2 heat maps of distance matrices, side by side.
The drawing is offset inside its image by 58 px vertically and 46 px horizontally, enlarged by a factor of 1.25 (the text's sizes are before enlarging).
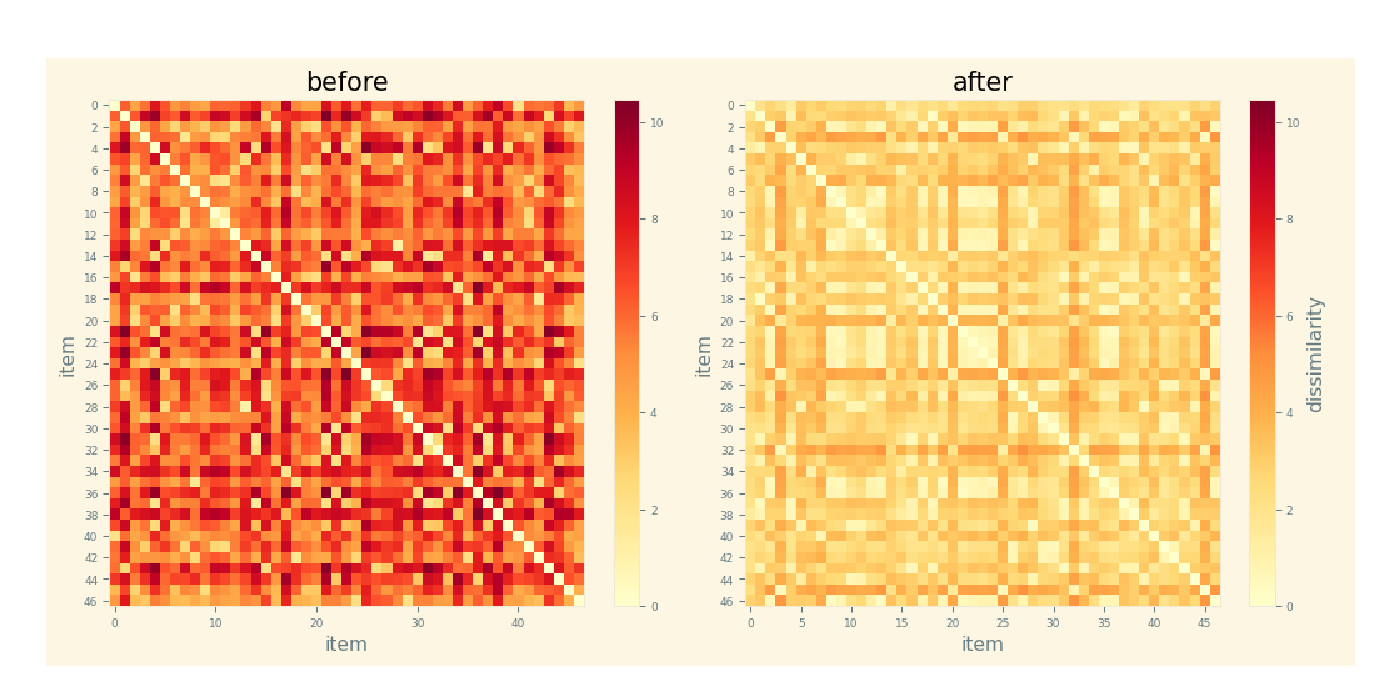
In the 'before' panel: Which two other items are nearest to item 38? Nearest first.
34, 17
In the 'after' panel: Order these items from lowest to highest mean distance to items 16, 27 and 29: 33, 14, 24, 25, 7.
24, 33, 14, 7, 25
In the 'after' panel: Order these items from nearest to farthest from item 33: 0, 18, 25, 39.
18, 0, 25, 39
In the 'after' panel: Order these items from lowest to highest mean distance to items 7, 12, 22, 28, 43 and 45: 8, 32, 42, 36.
36, 8, 42, 32
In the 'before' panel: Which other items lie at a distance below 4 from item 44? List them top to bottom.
22, 30, 33, 36
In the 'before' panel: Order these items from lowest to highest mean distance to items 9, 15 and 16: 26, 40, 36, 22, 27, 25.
27, 26, 40, 22, 36, 25
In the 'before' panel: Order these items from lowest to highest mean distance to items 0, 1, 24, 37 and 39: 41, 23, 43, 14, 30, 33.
14, 23, 41, 33, 43, 30
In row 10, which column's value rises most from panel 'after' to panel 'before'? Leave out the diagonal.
17
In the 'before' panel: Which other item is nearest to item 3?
7
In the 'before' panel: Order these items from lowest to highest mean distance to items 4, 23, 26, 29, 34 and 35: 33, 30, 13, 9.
9, 33, 13, 30
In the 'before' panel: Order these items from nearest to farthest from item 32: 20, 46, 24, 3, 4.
4, 24, 46, 3, 20
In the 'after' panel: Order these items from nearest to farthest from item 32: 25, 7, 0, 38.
25, 0, 38, 7
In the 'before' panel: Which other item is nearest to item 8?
35
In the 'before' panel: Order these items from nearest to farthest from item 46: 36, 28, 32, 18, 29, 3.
29, 3, 18, 32, 28, 36
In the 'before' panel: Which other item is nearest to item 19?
6
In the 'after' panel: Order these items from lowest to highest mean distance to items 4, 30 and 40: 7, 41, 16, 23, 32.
16, 41, 7, 23, 32
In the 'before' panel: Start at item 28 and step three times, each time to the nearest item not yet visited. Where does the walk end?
25
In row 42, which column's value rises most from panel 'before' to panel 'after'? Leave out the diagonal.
18
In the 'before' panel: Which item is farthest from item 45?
38
